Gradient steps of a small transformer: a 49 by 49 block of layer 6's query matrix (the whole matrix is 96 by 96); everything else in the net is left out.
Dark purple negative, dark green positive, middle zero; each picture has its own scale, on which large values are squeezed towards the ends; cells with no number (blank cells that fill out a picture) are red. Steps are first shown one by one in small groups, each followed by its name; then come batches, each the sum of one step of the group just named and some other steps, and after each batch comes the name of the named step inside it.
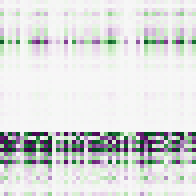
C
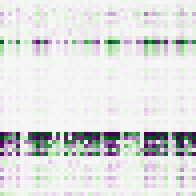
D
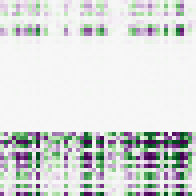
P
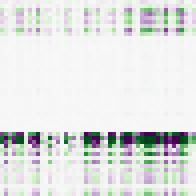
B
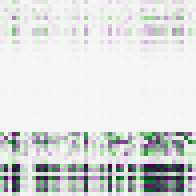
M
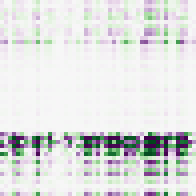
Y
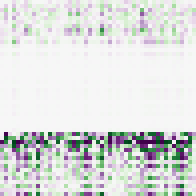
P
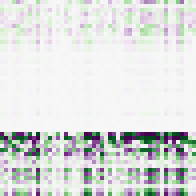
B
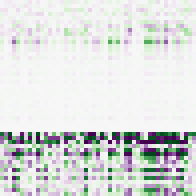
M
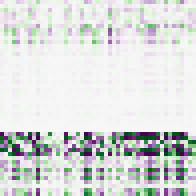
B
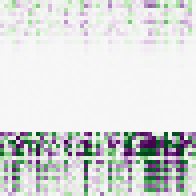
M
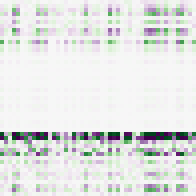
C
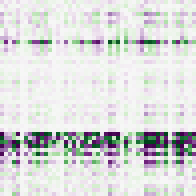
D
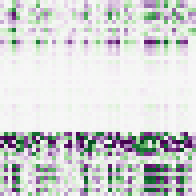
M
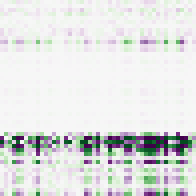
Y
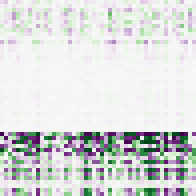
B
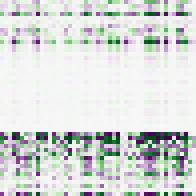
P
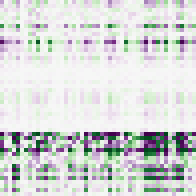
M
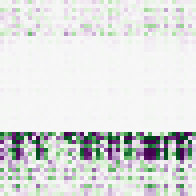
P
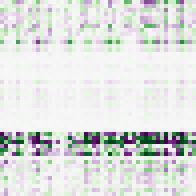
B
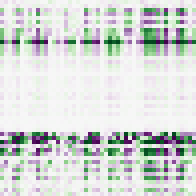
B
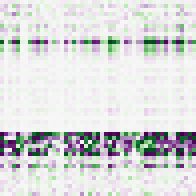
D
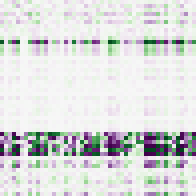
D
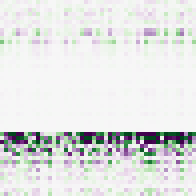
C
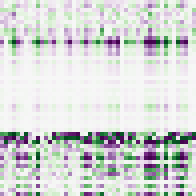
P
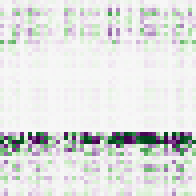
B
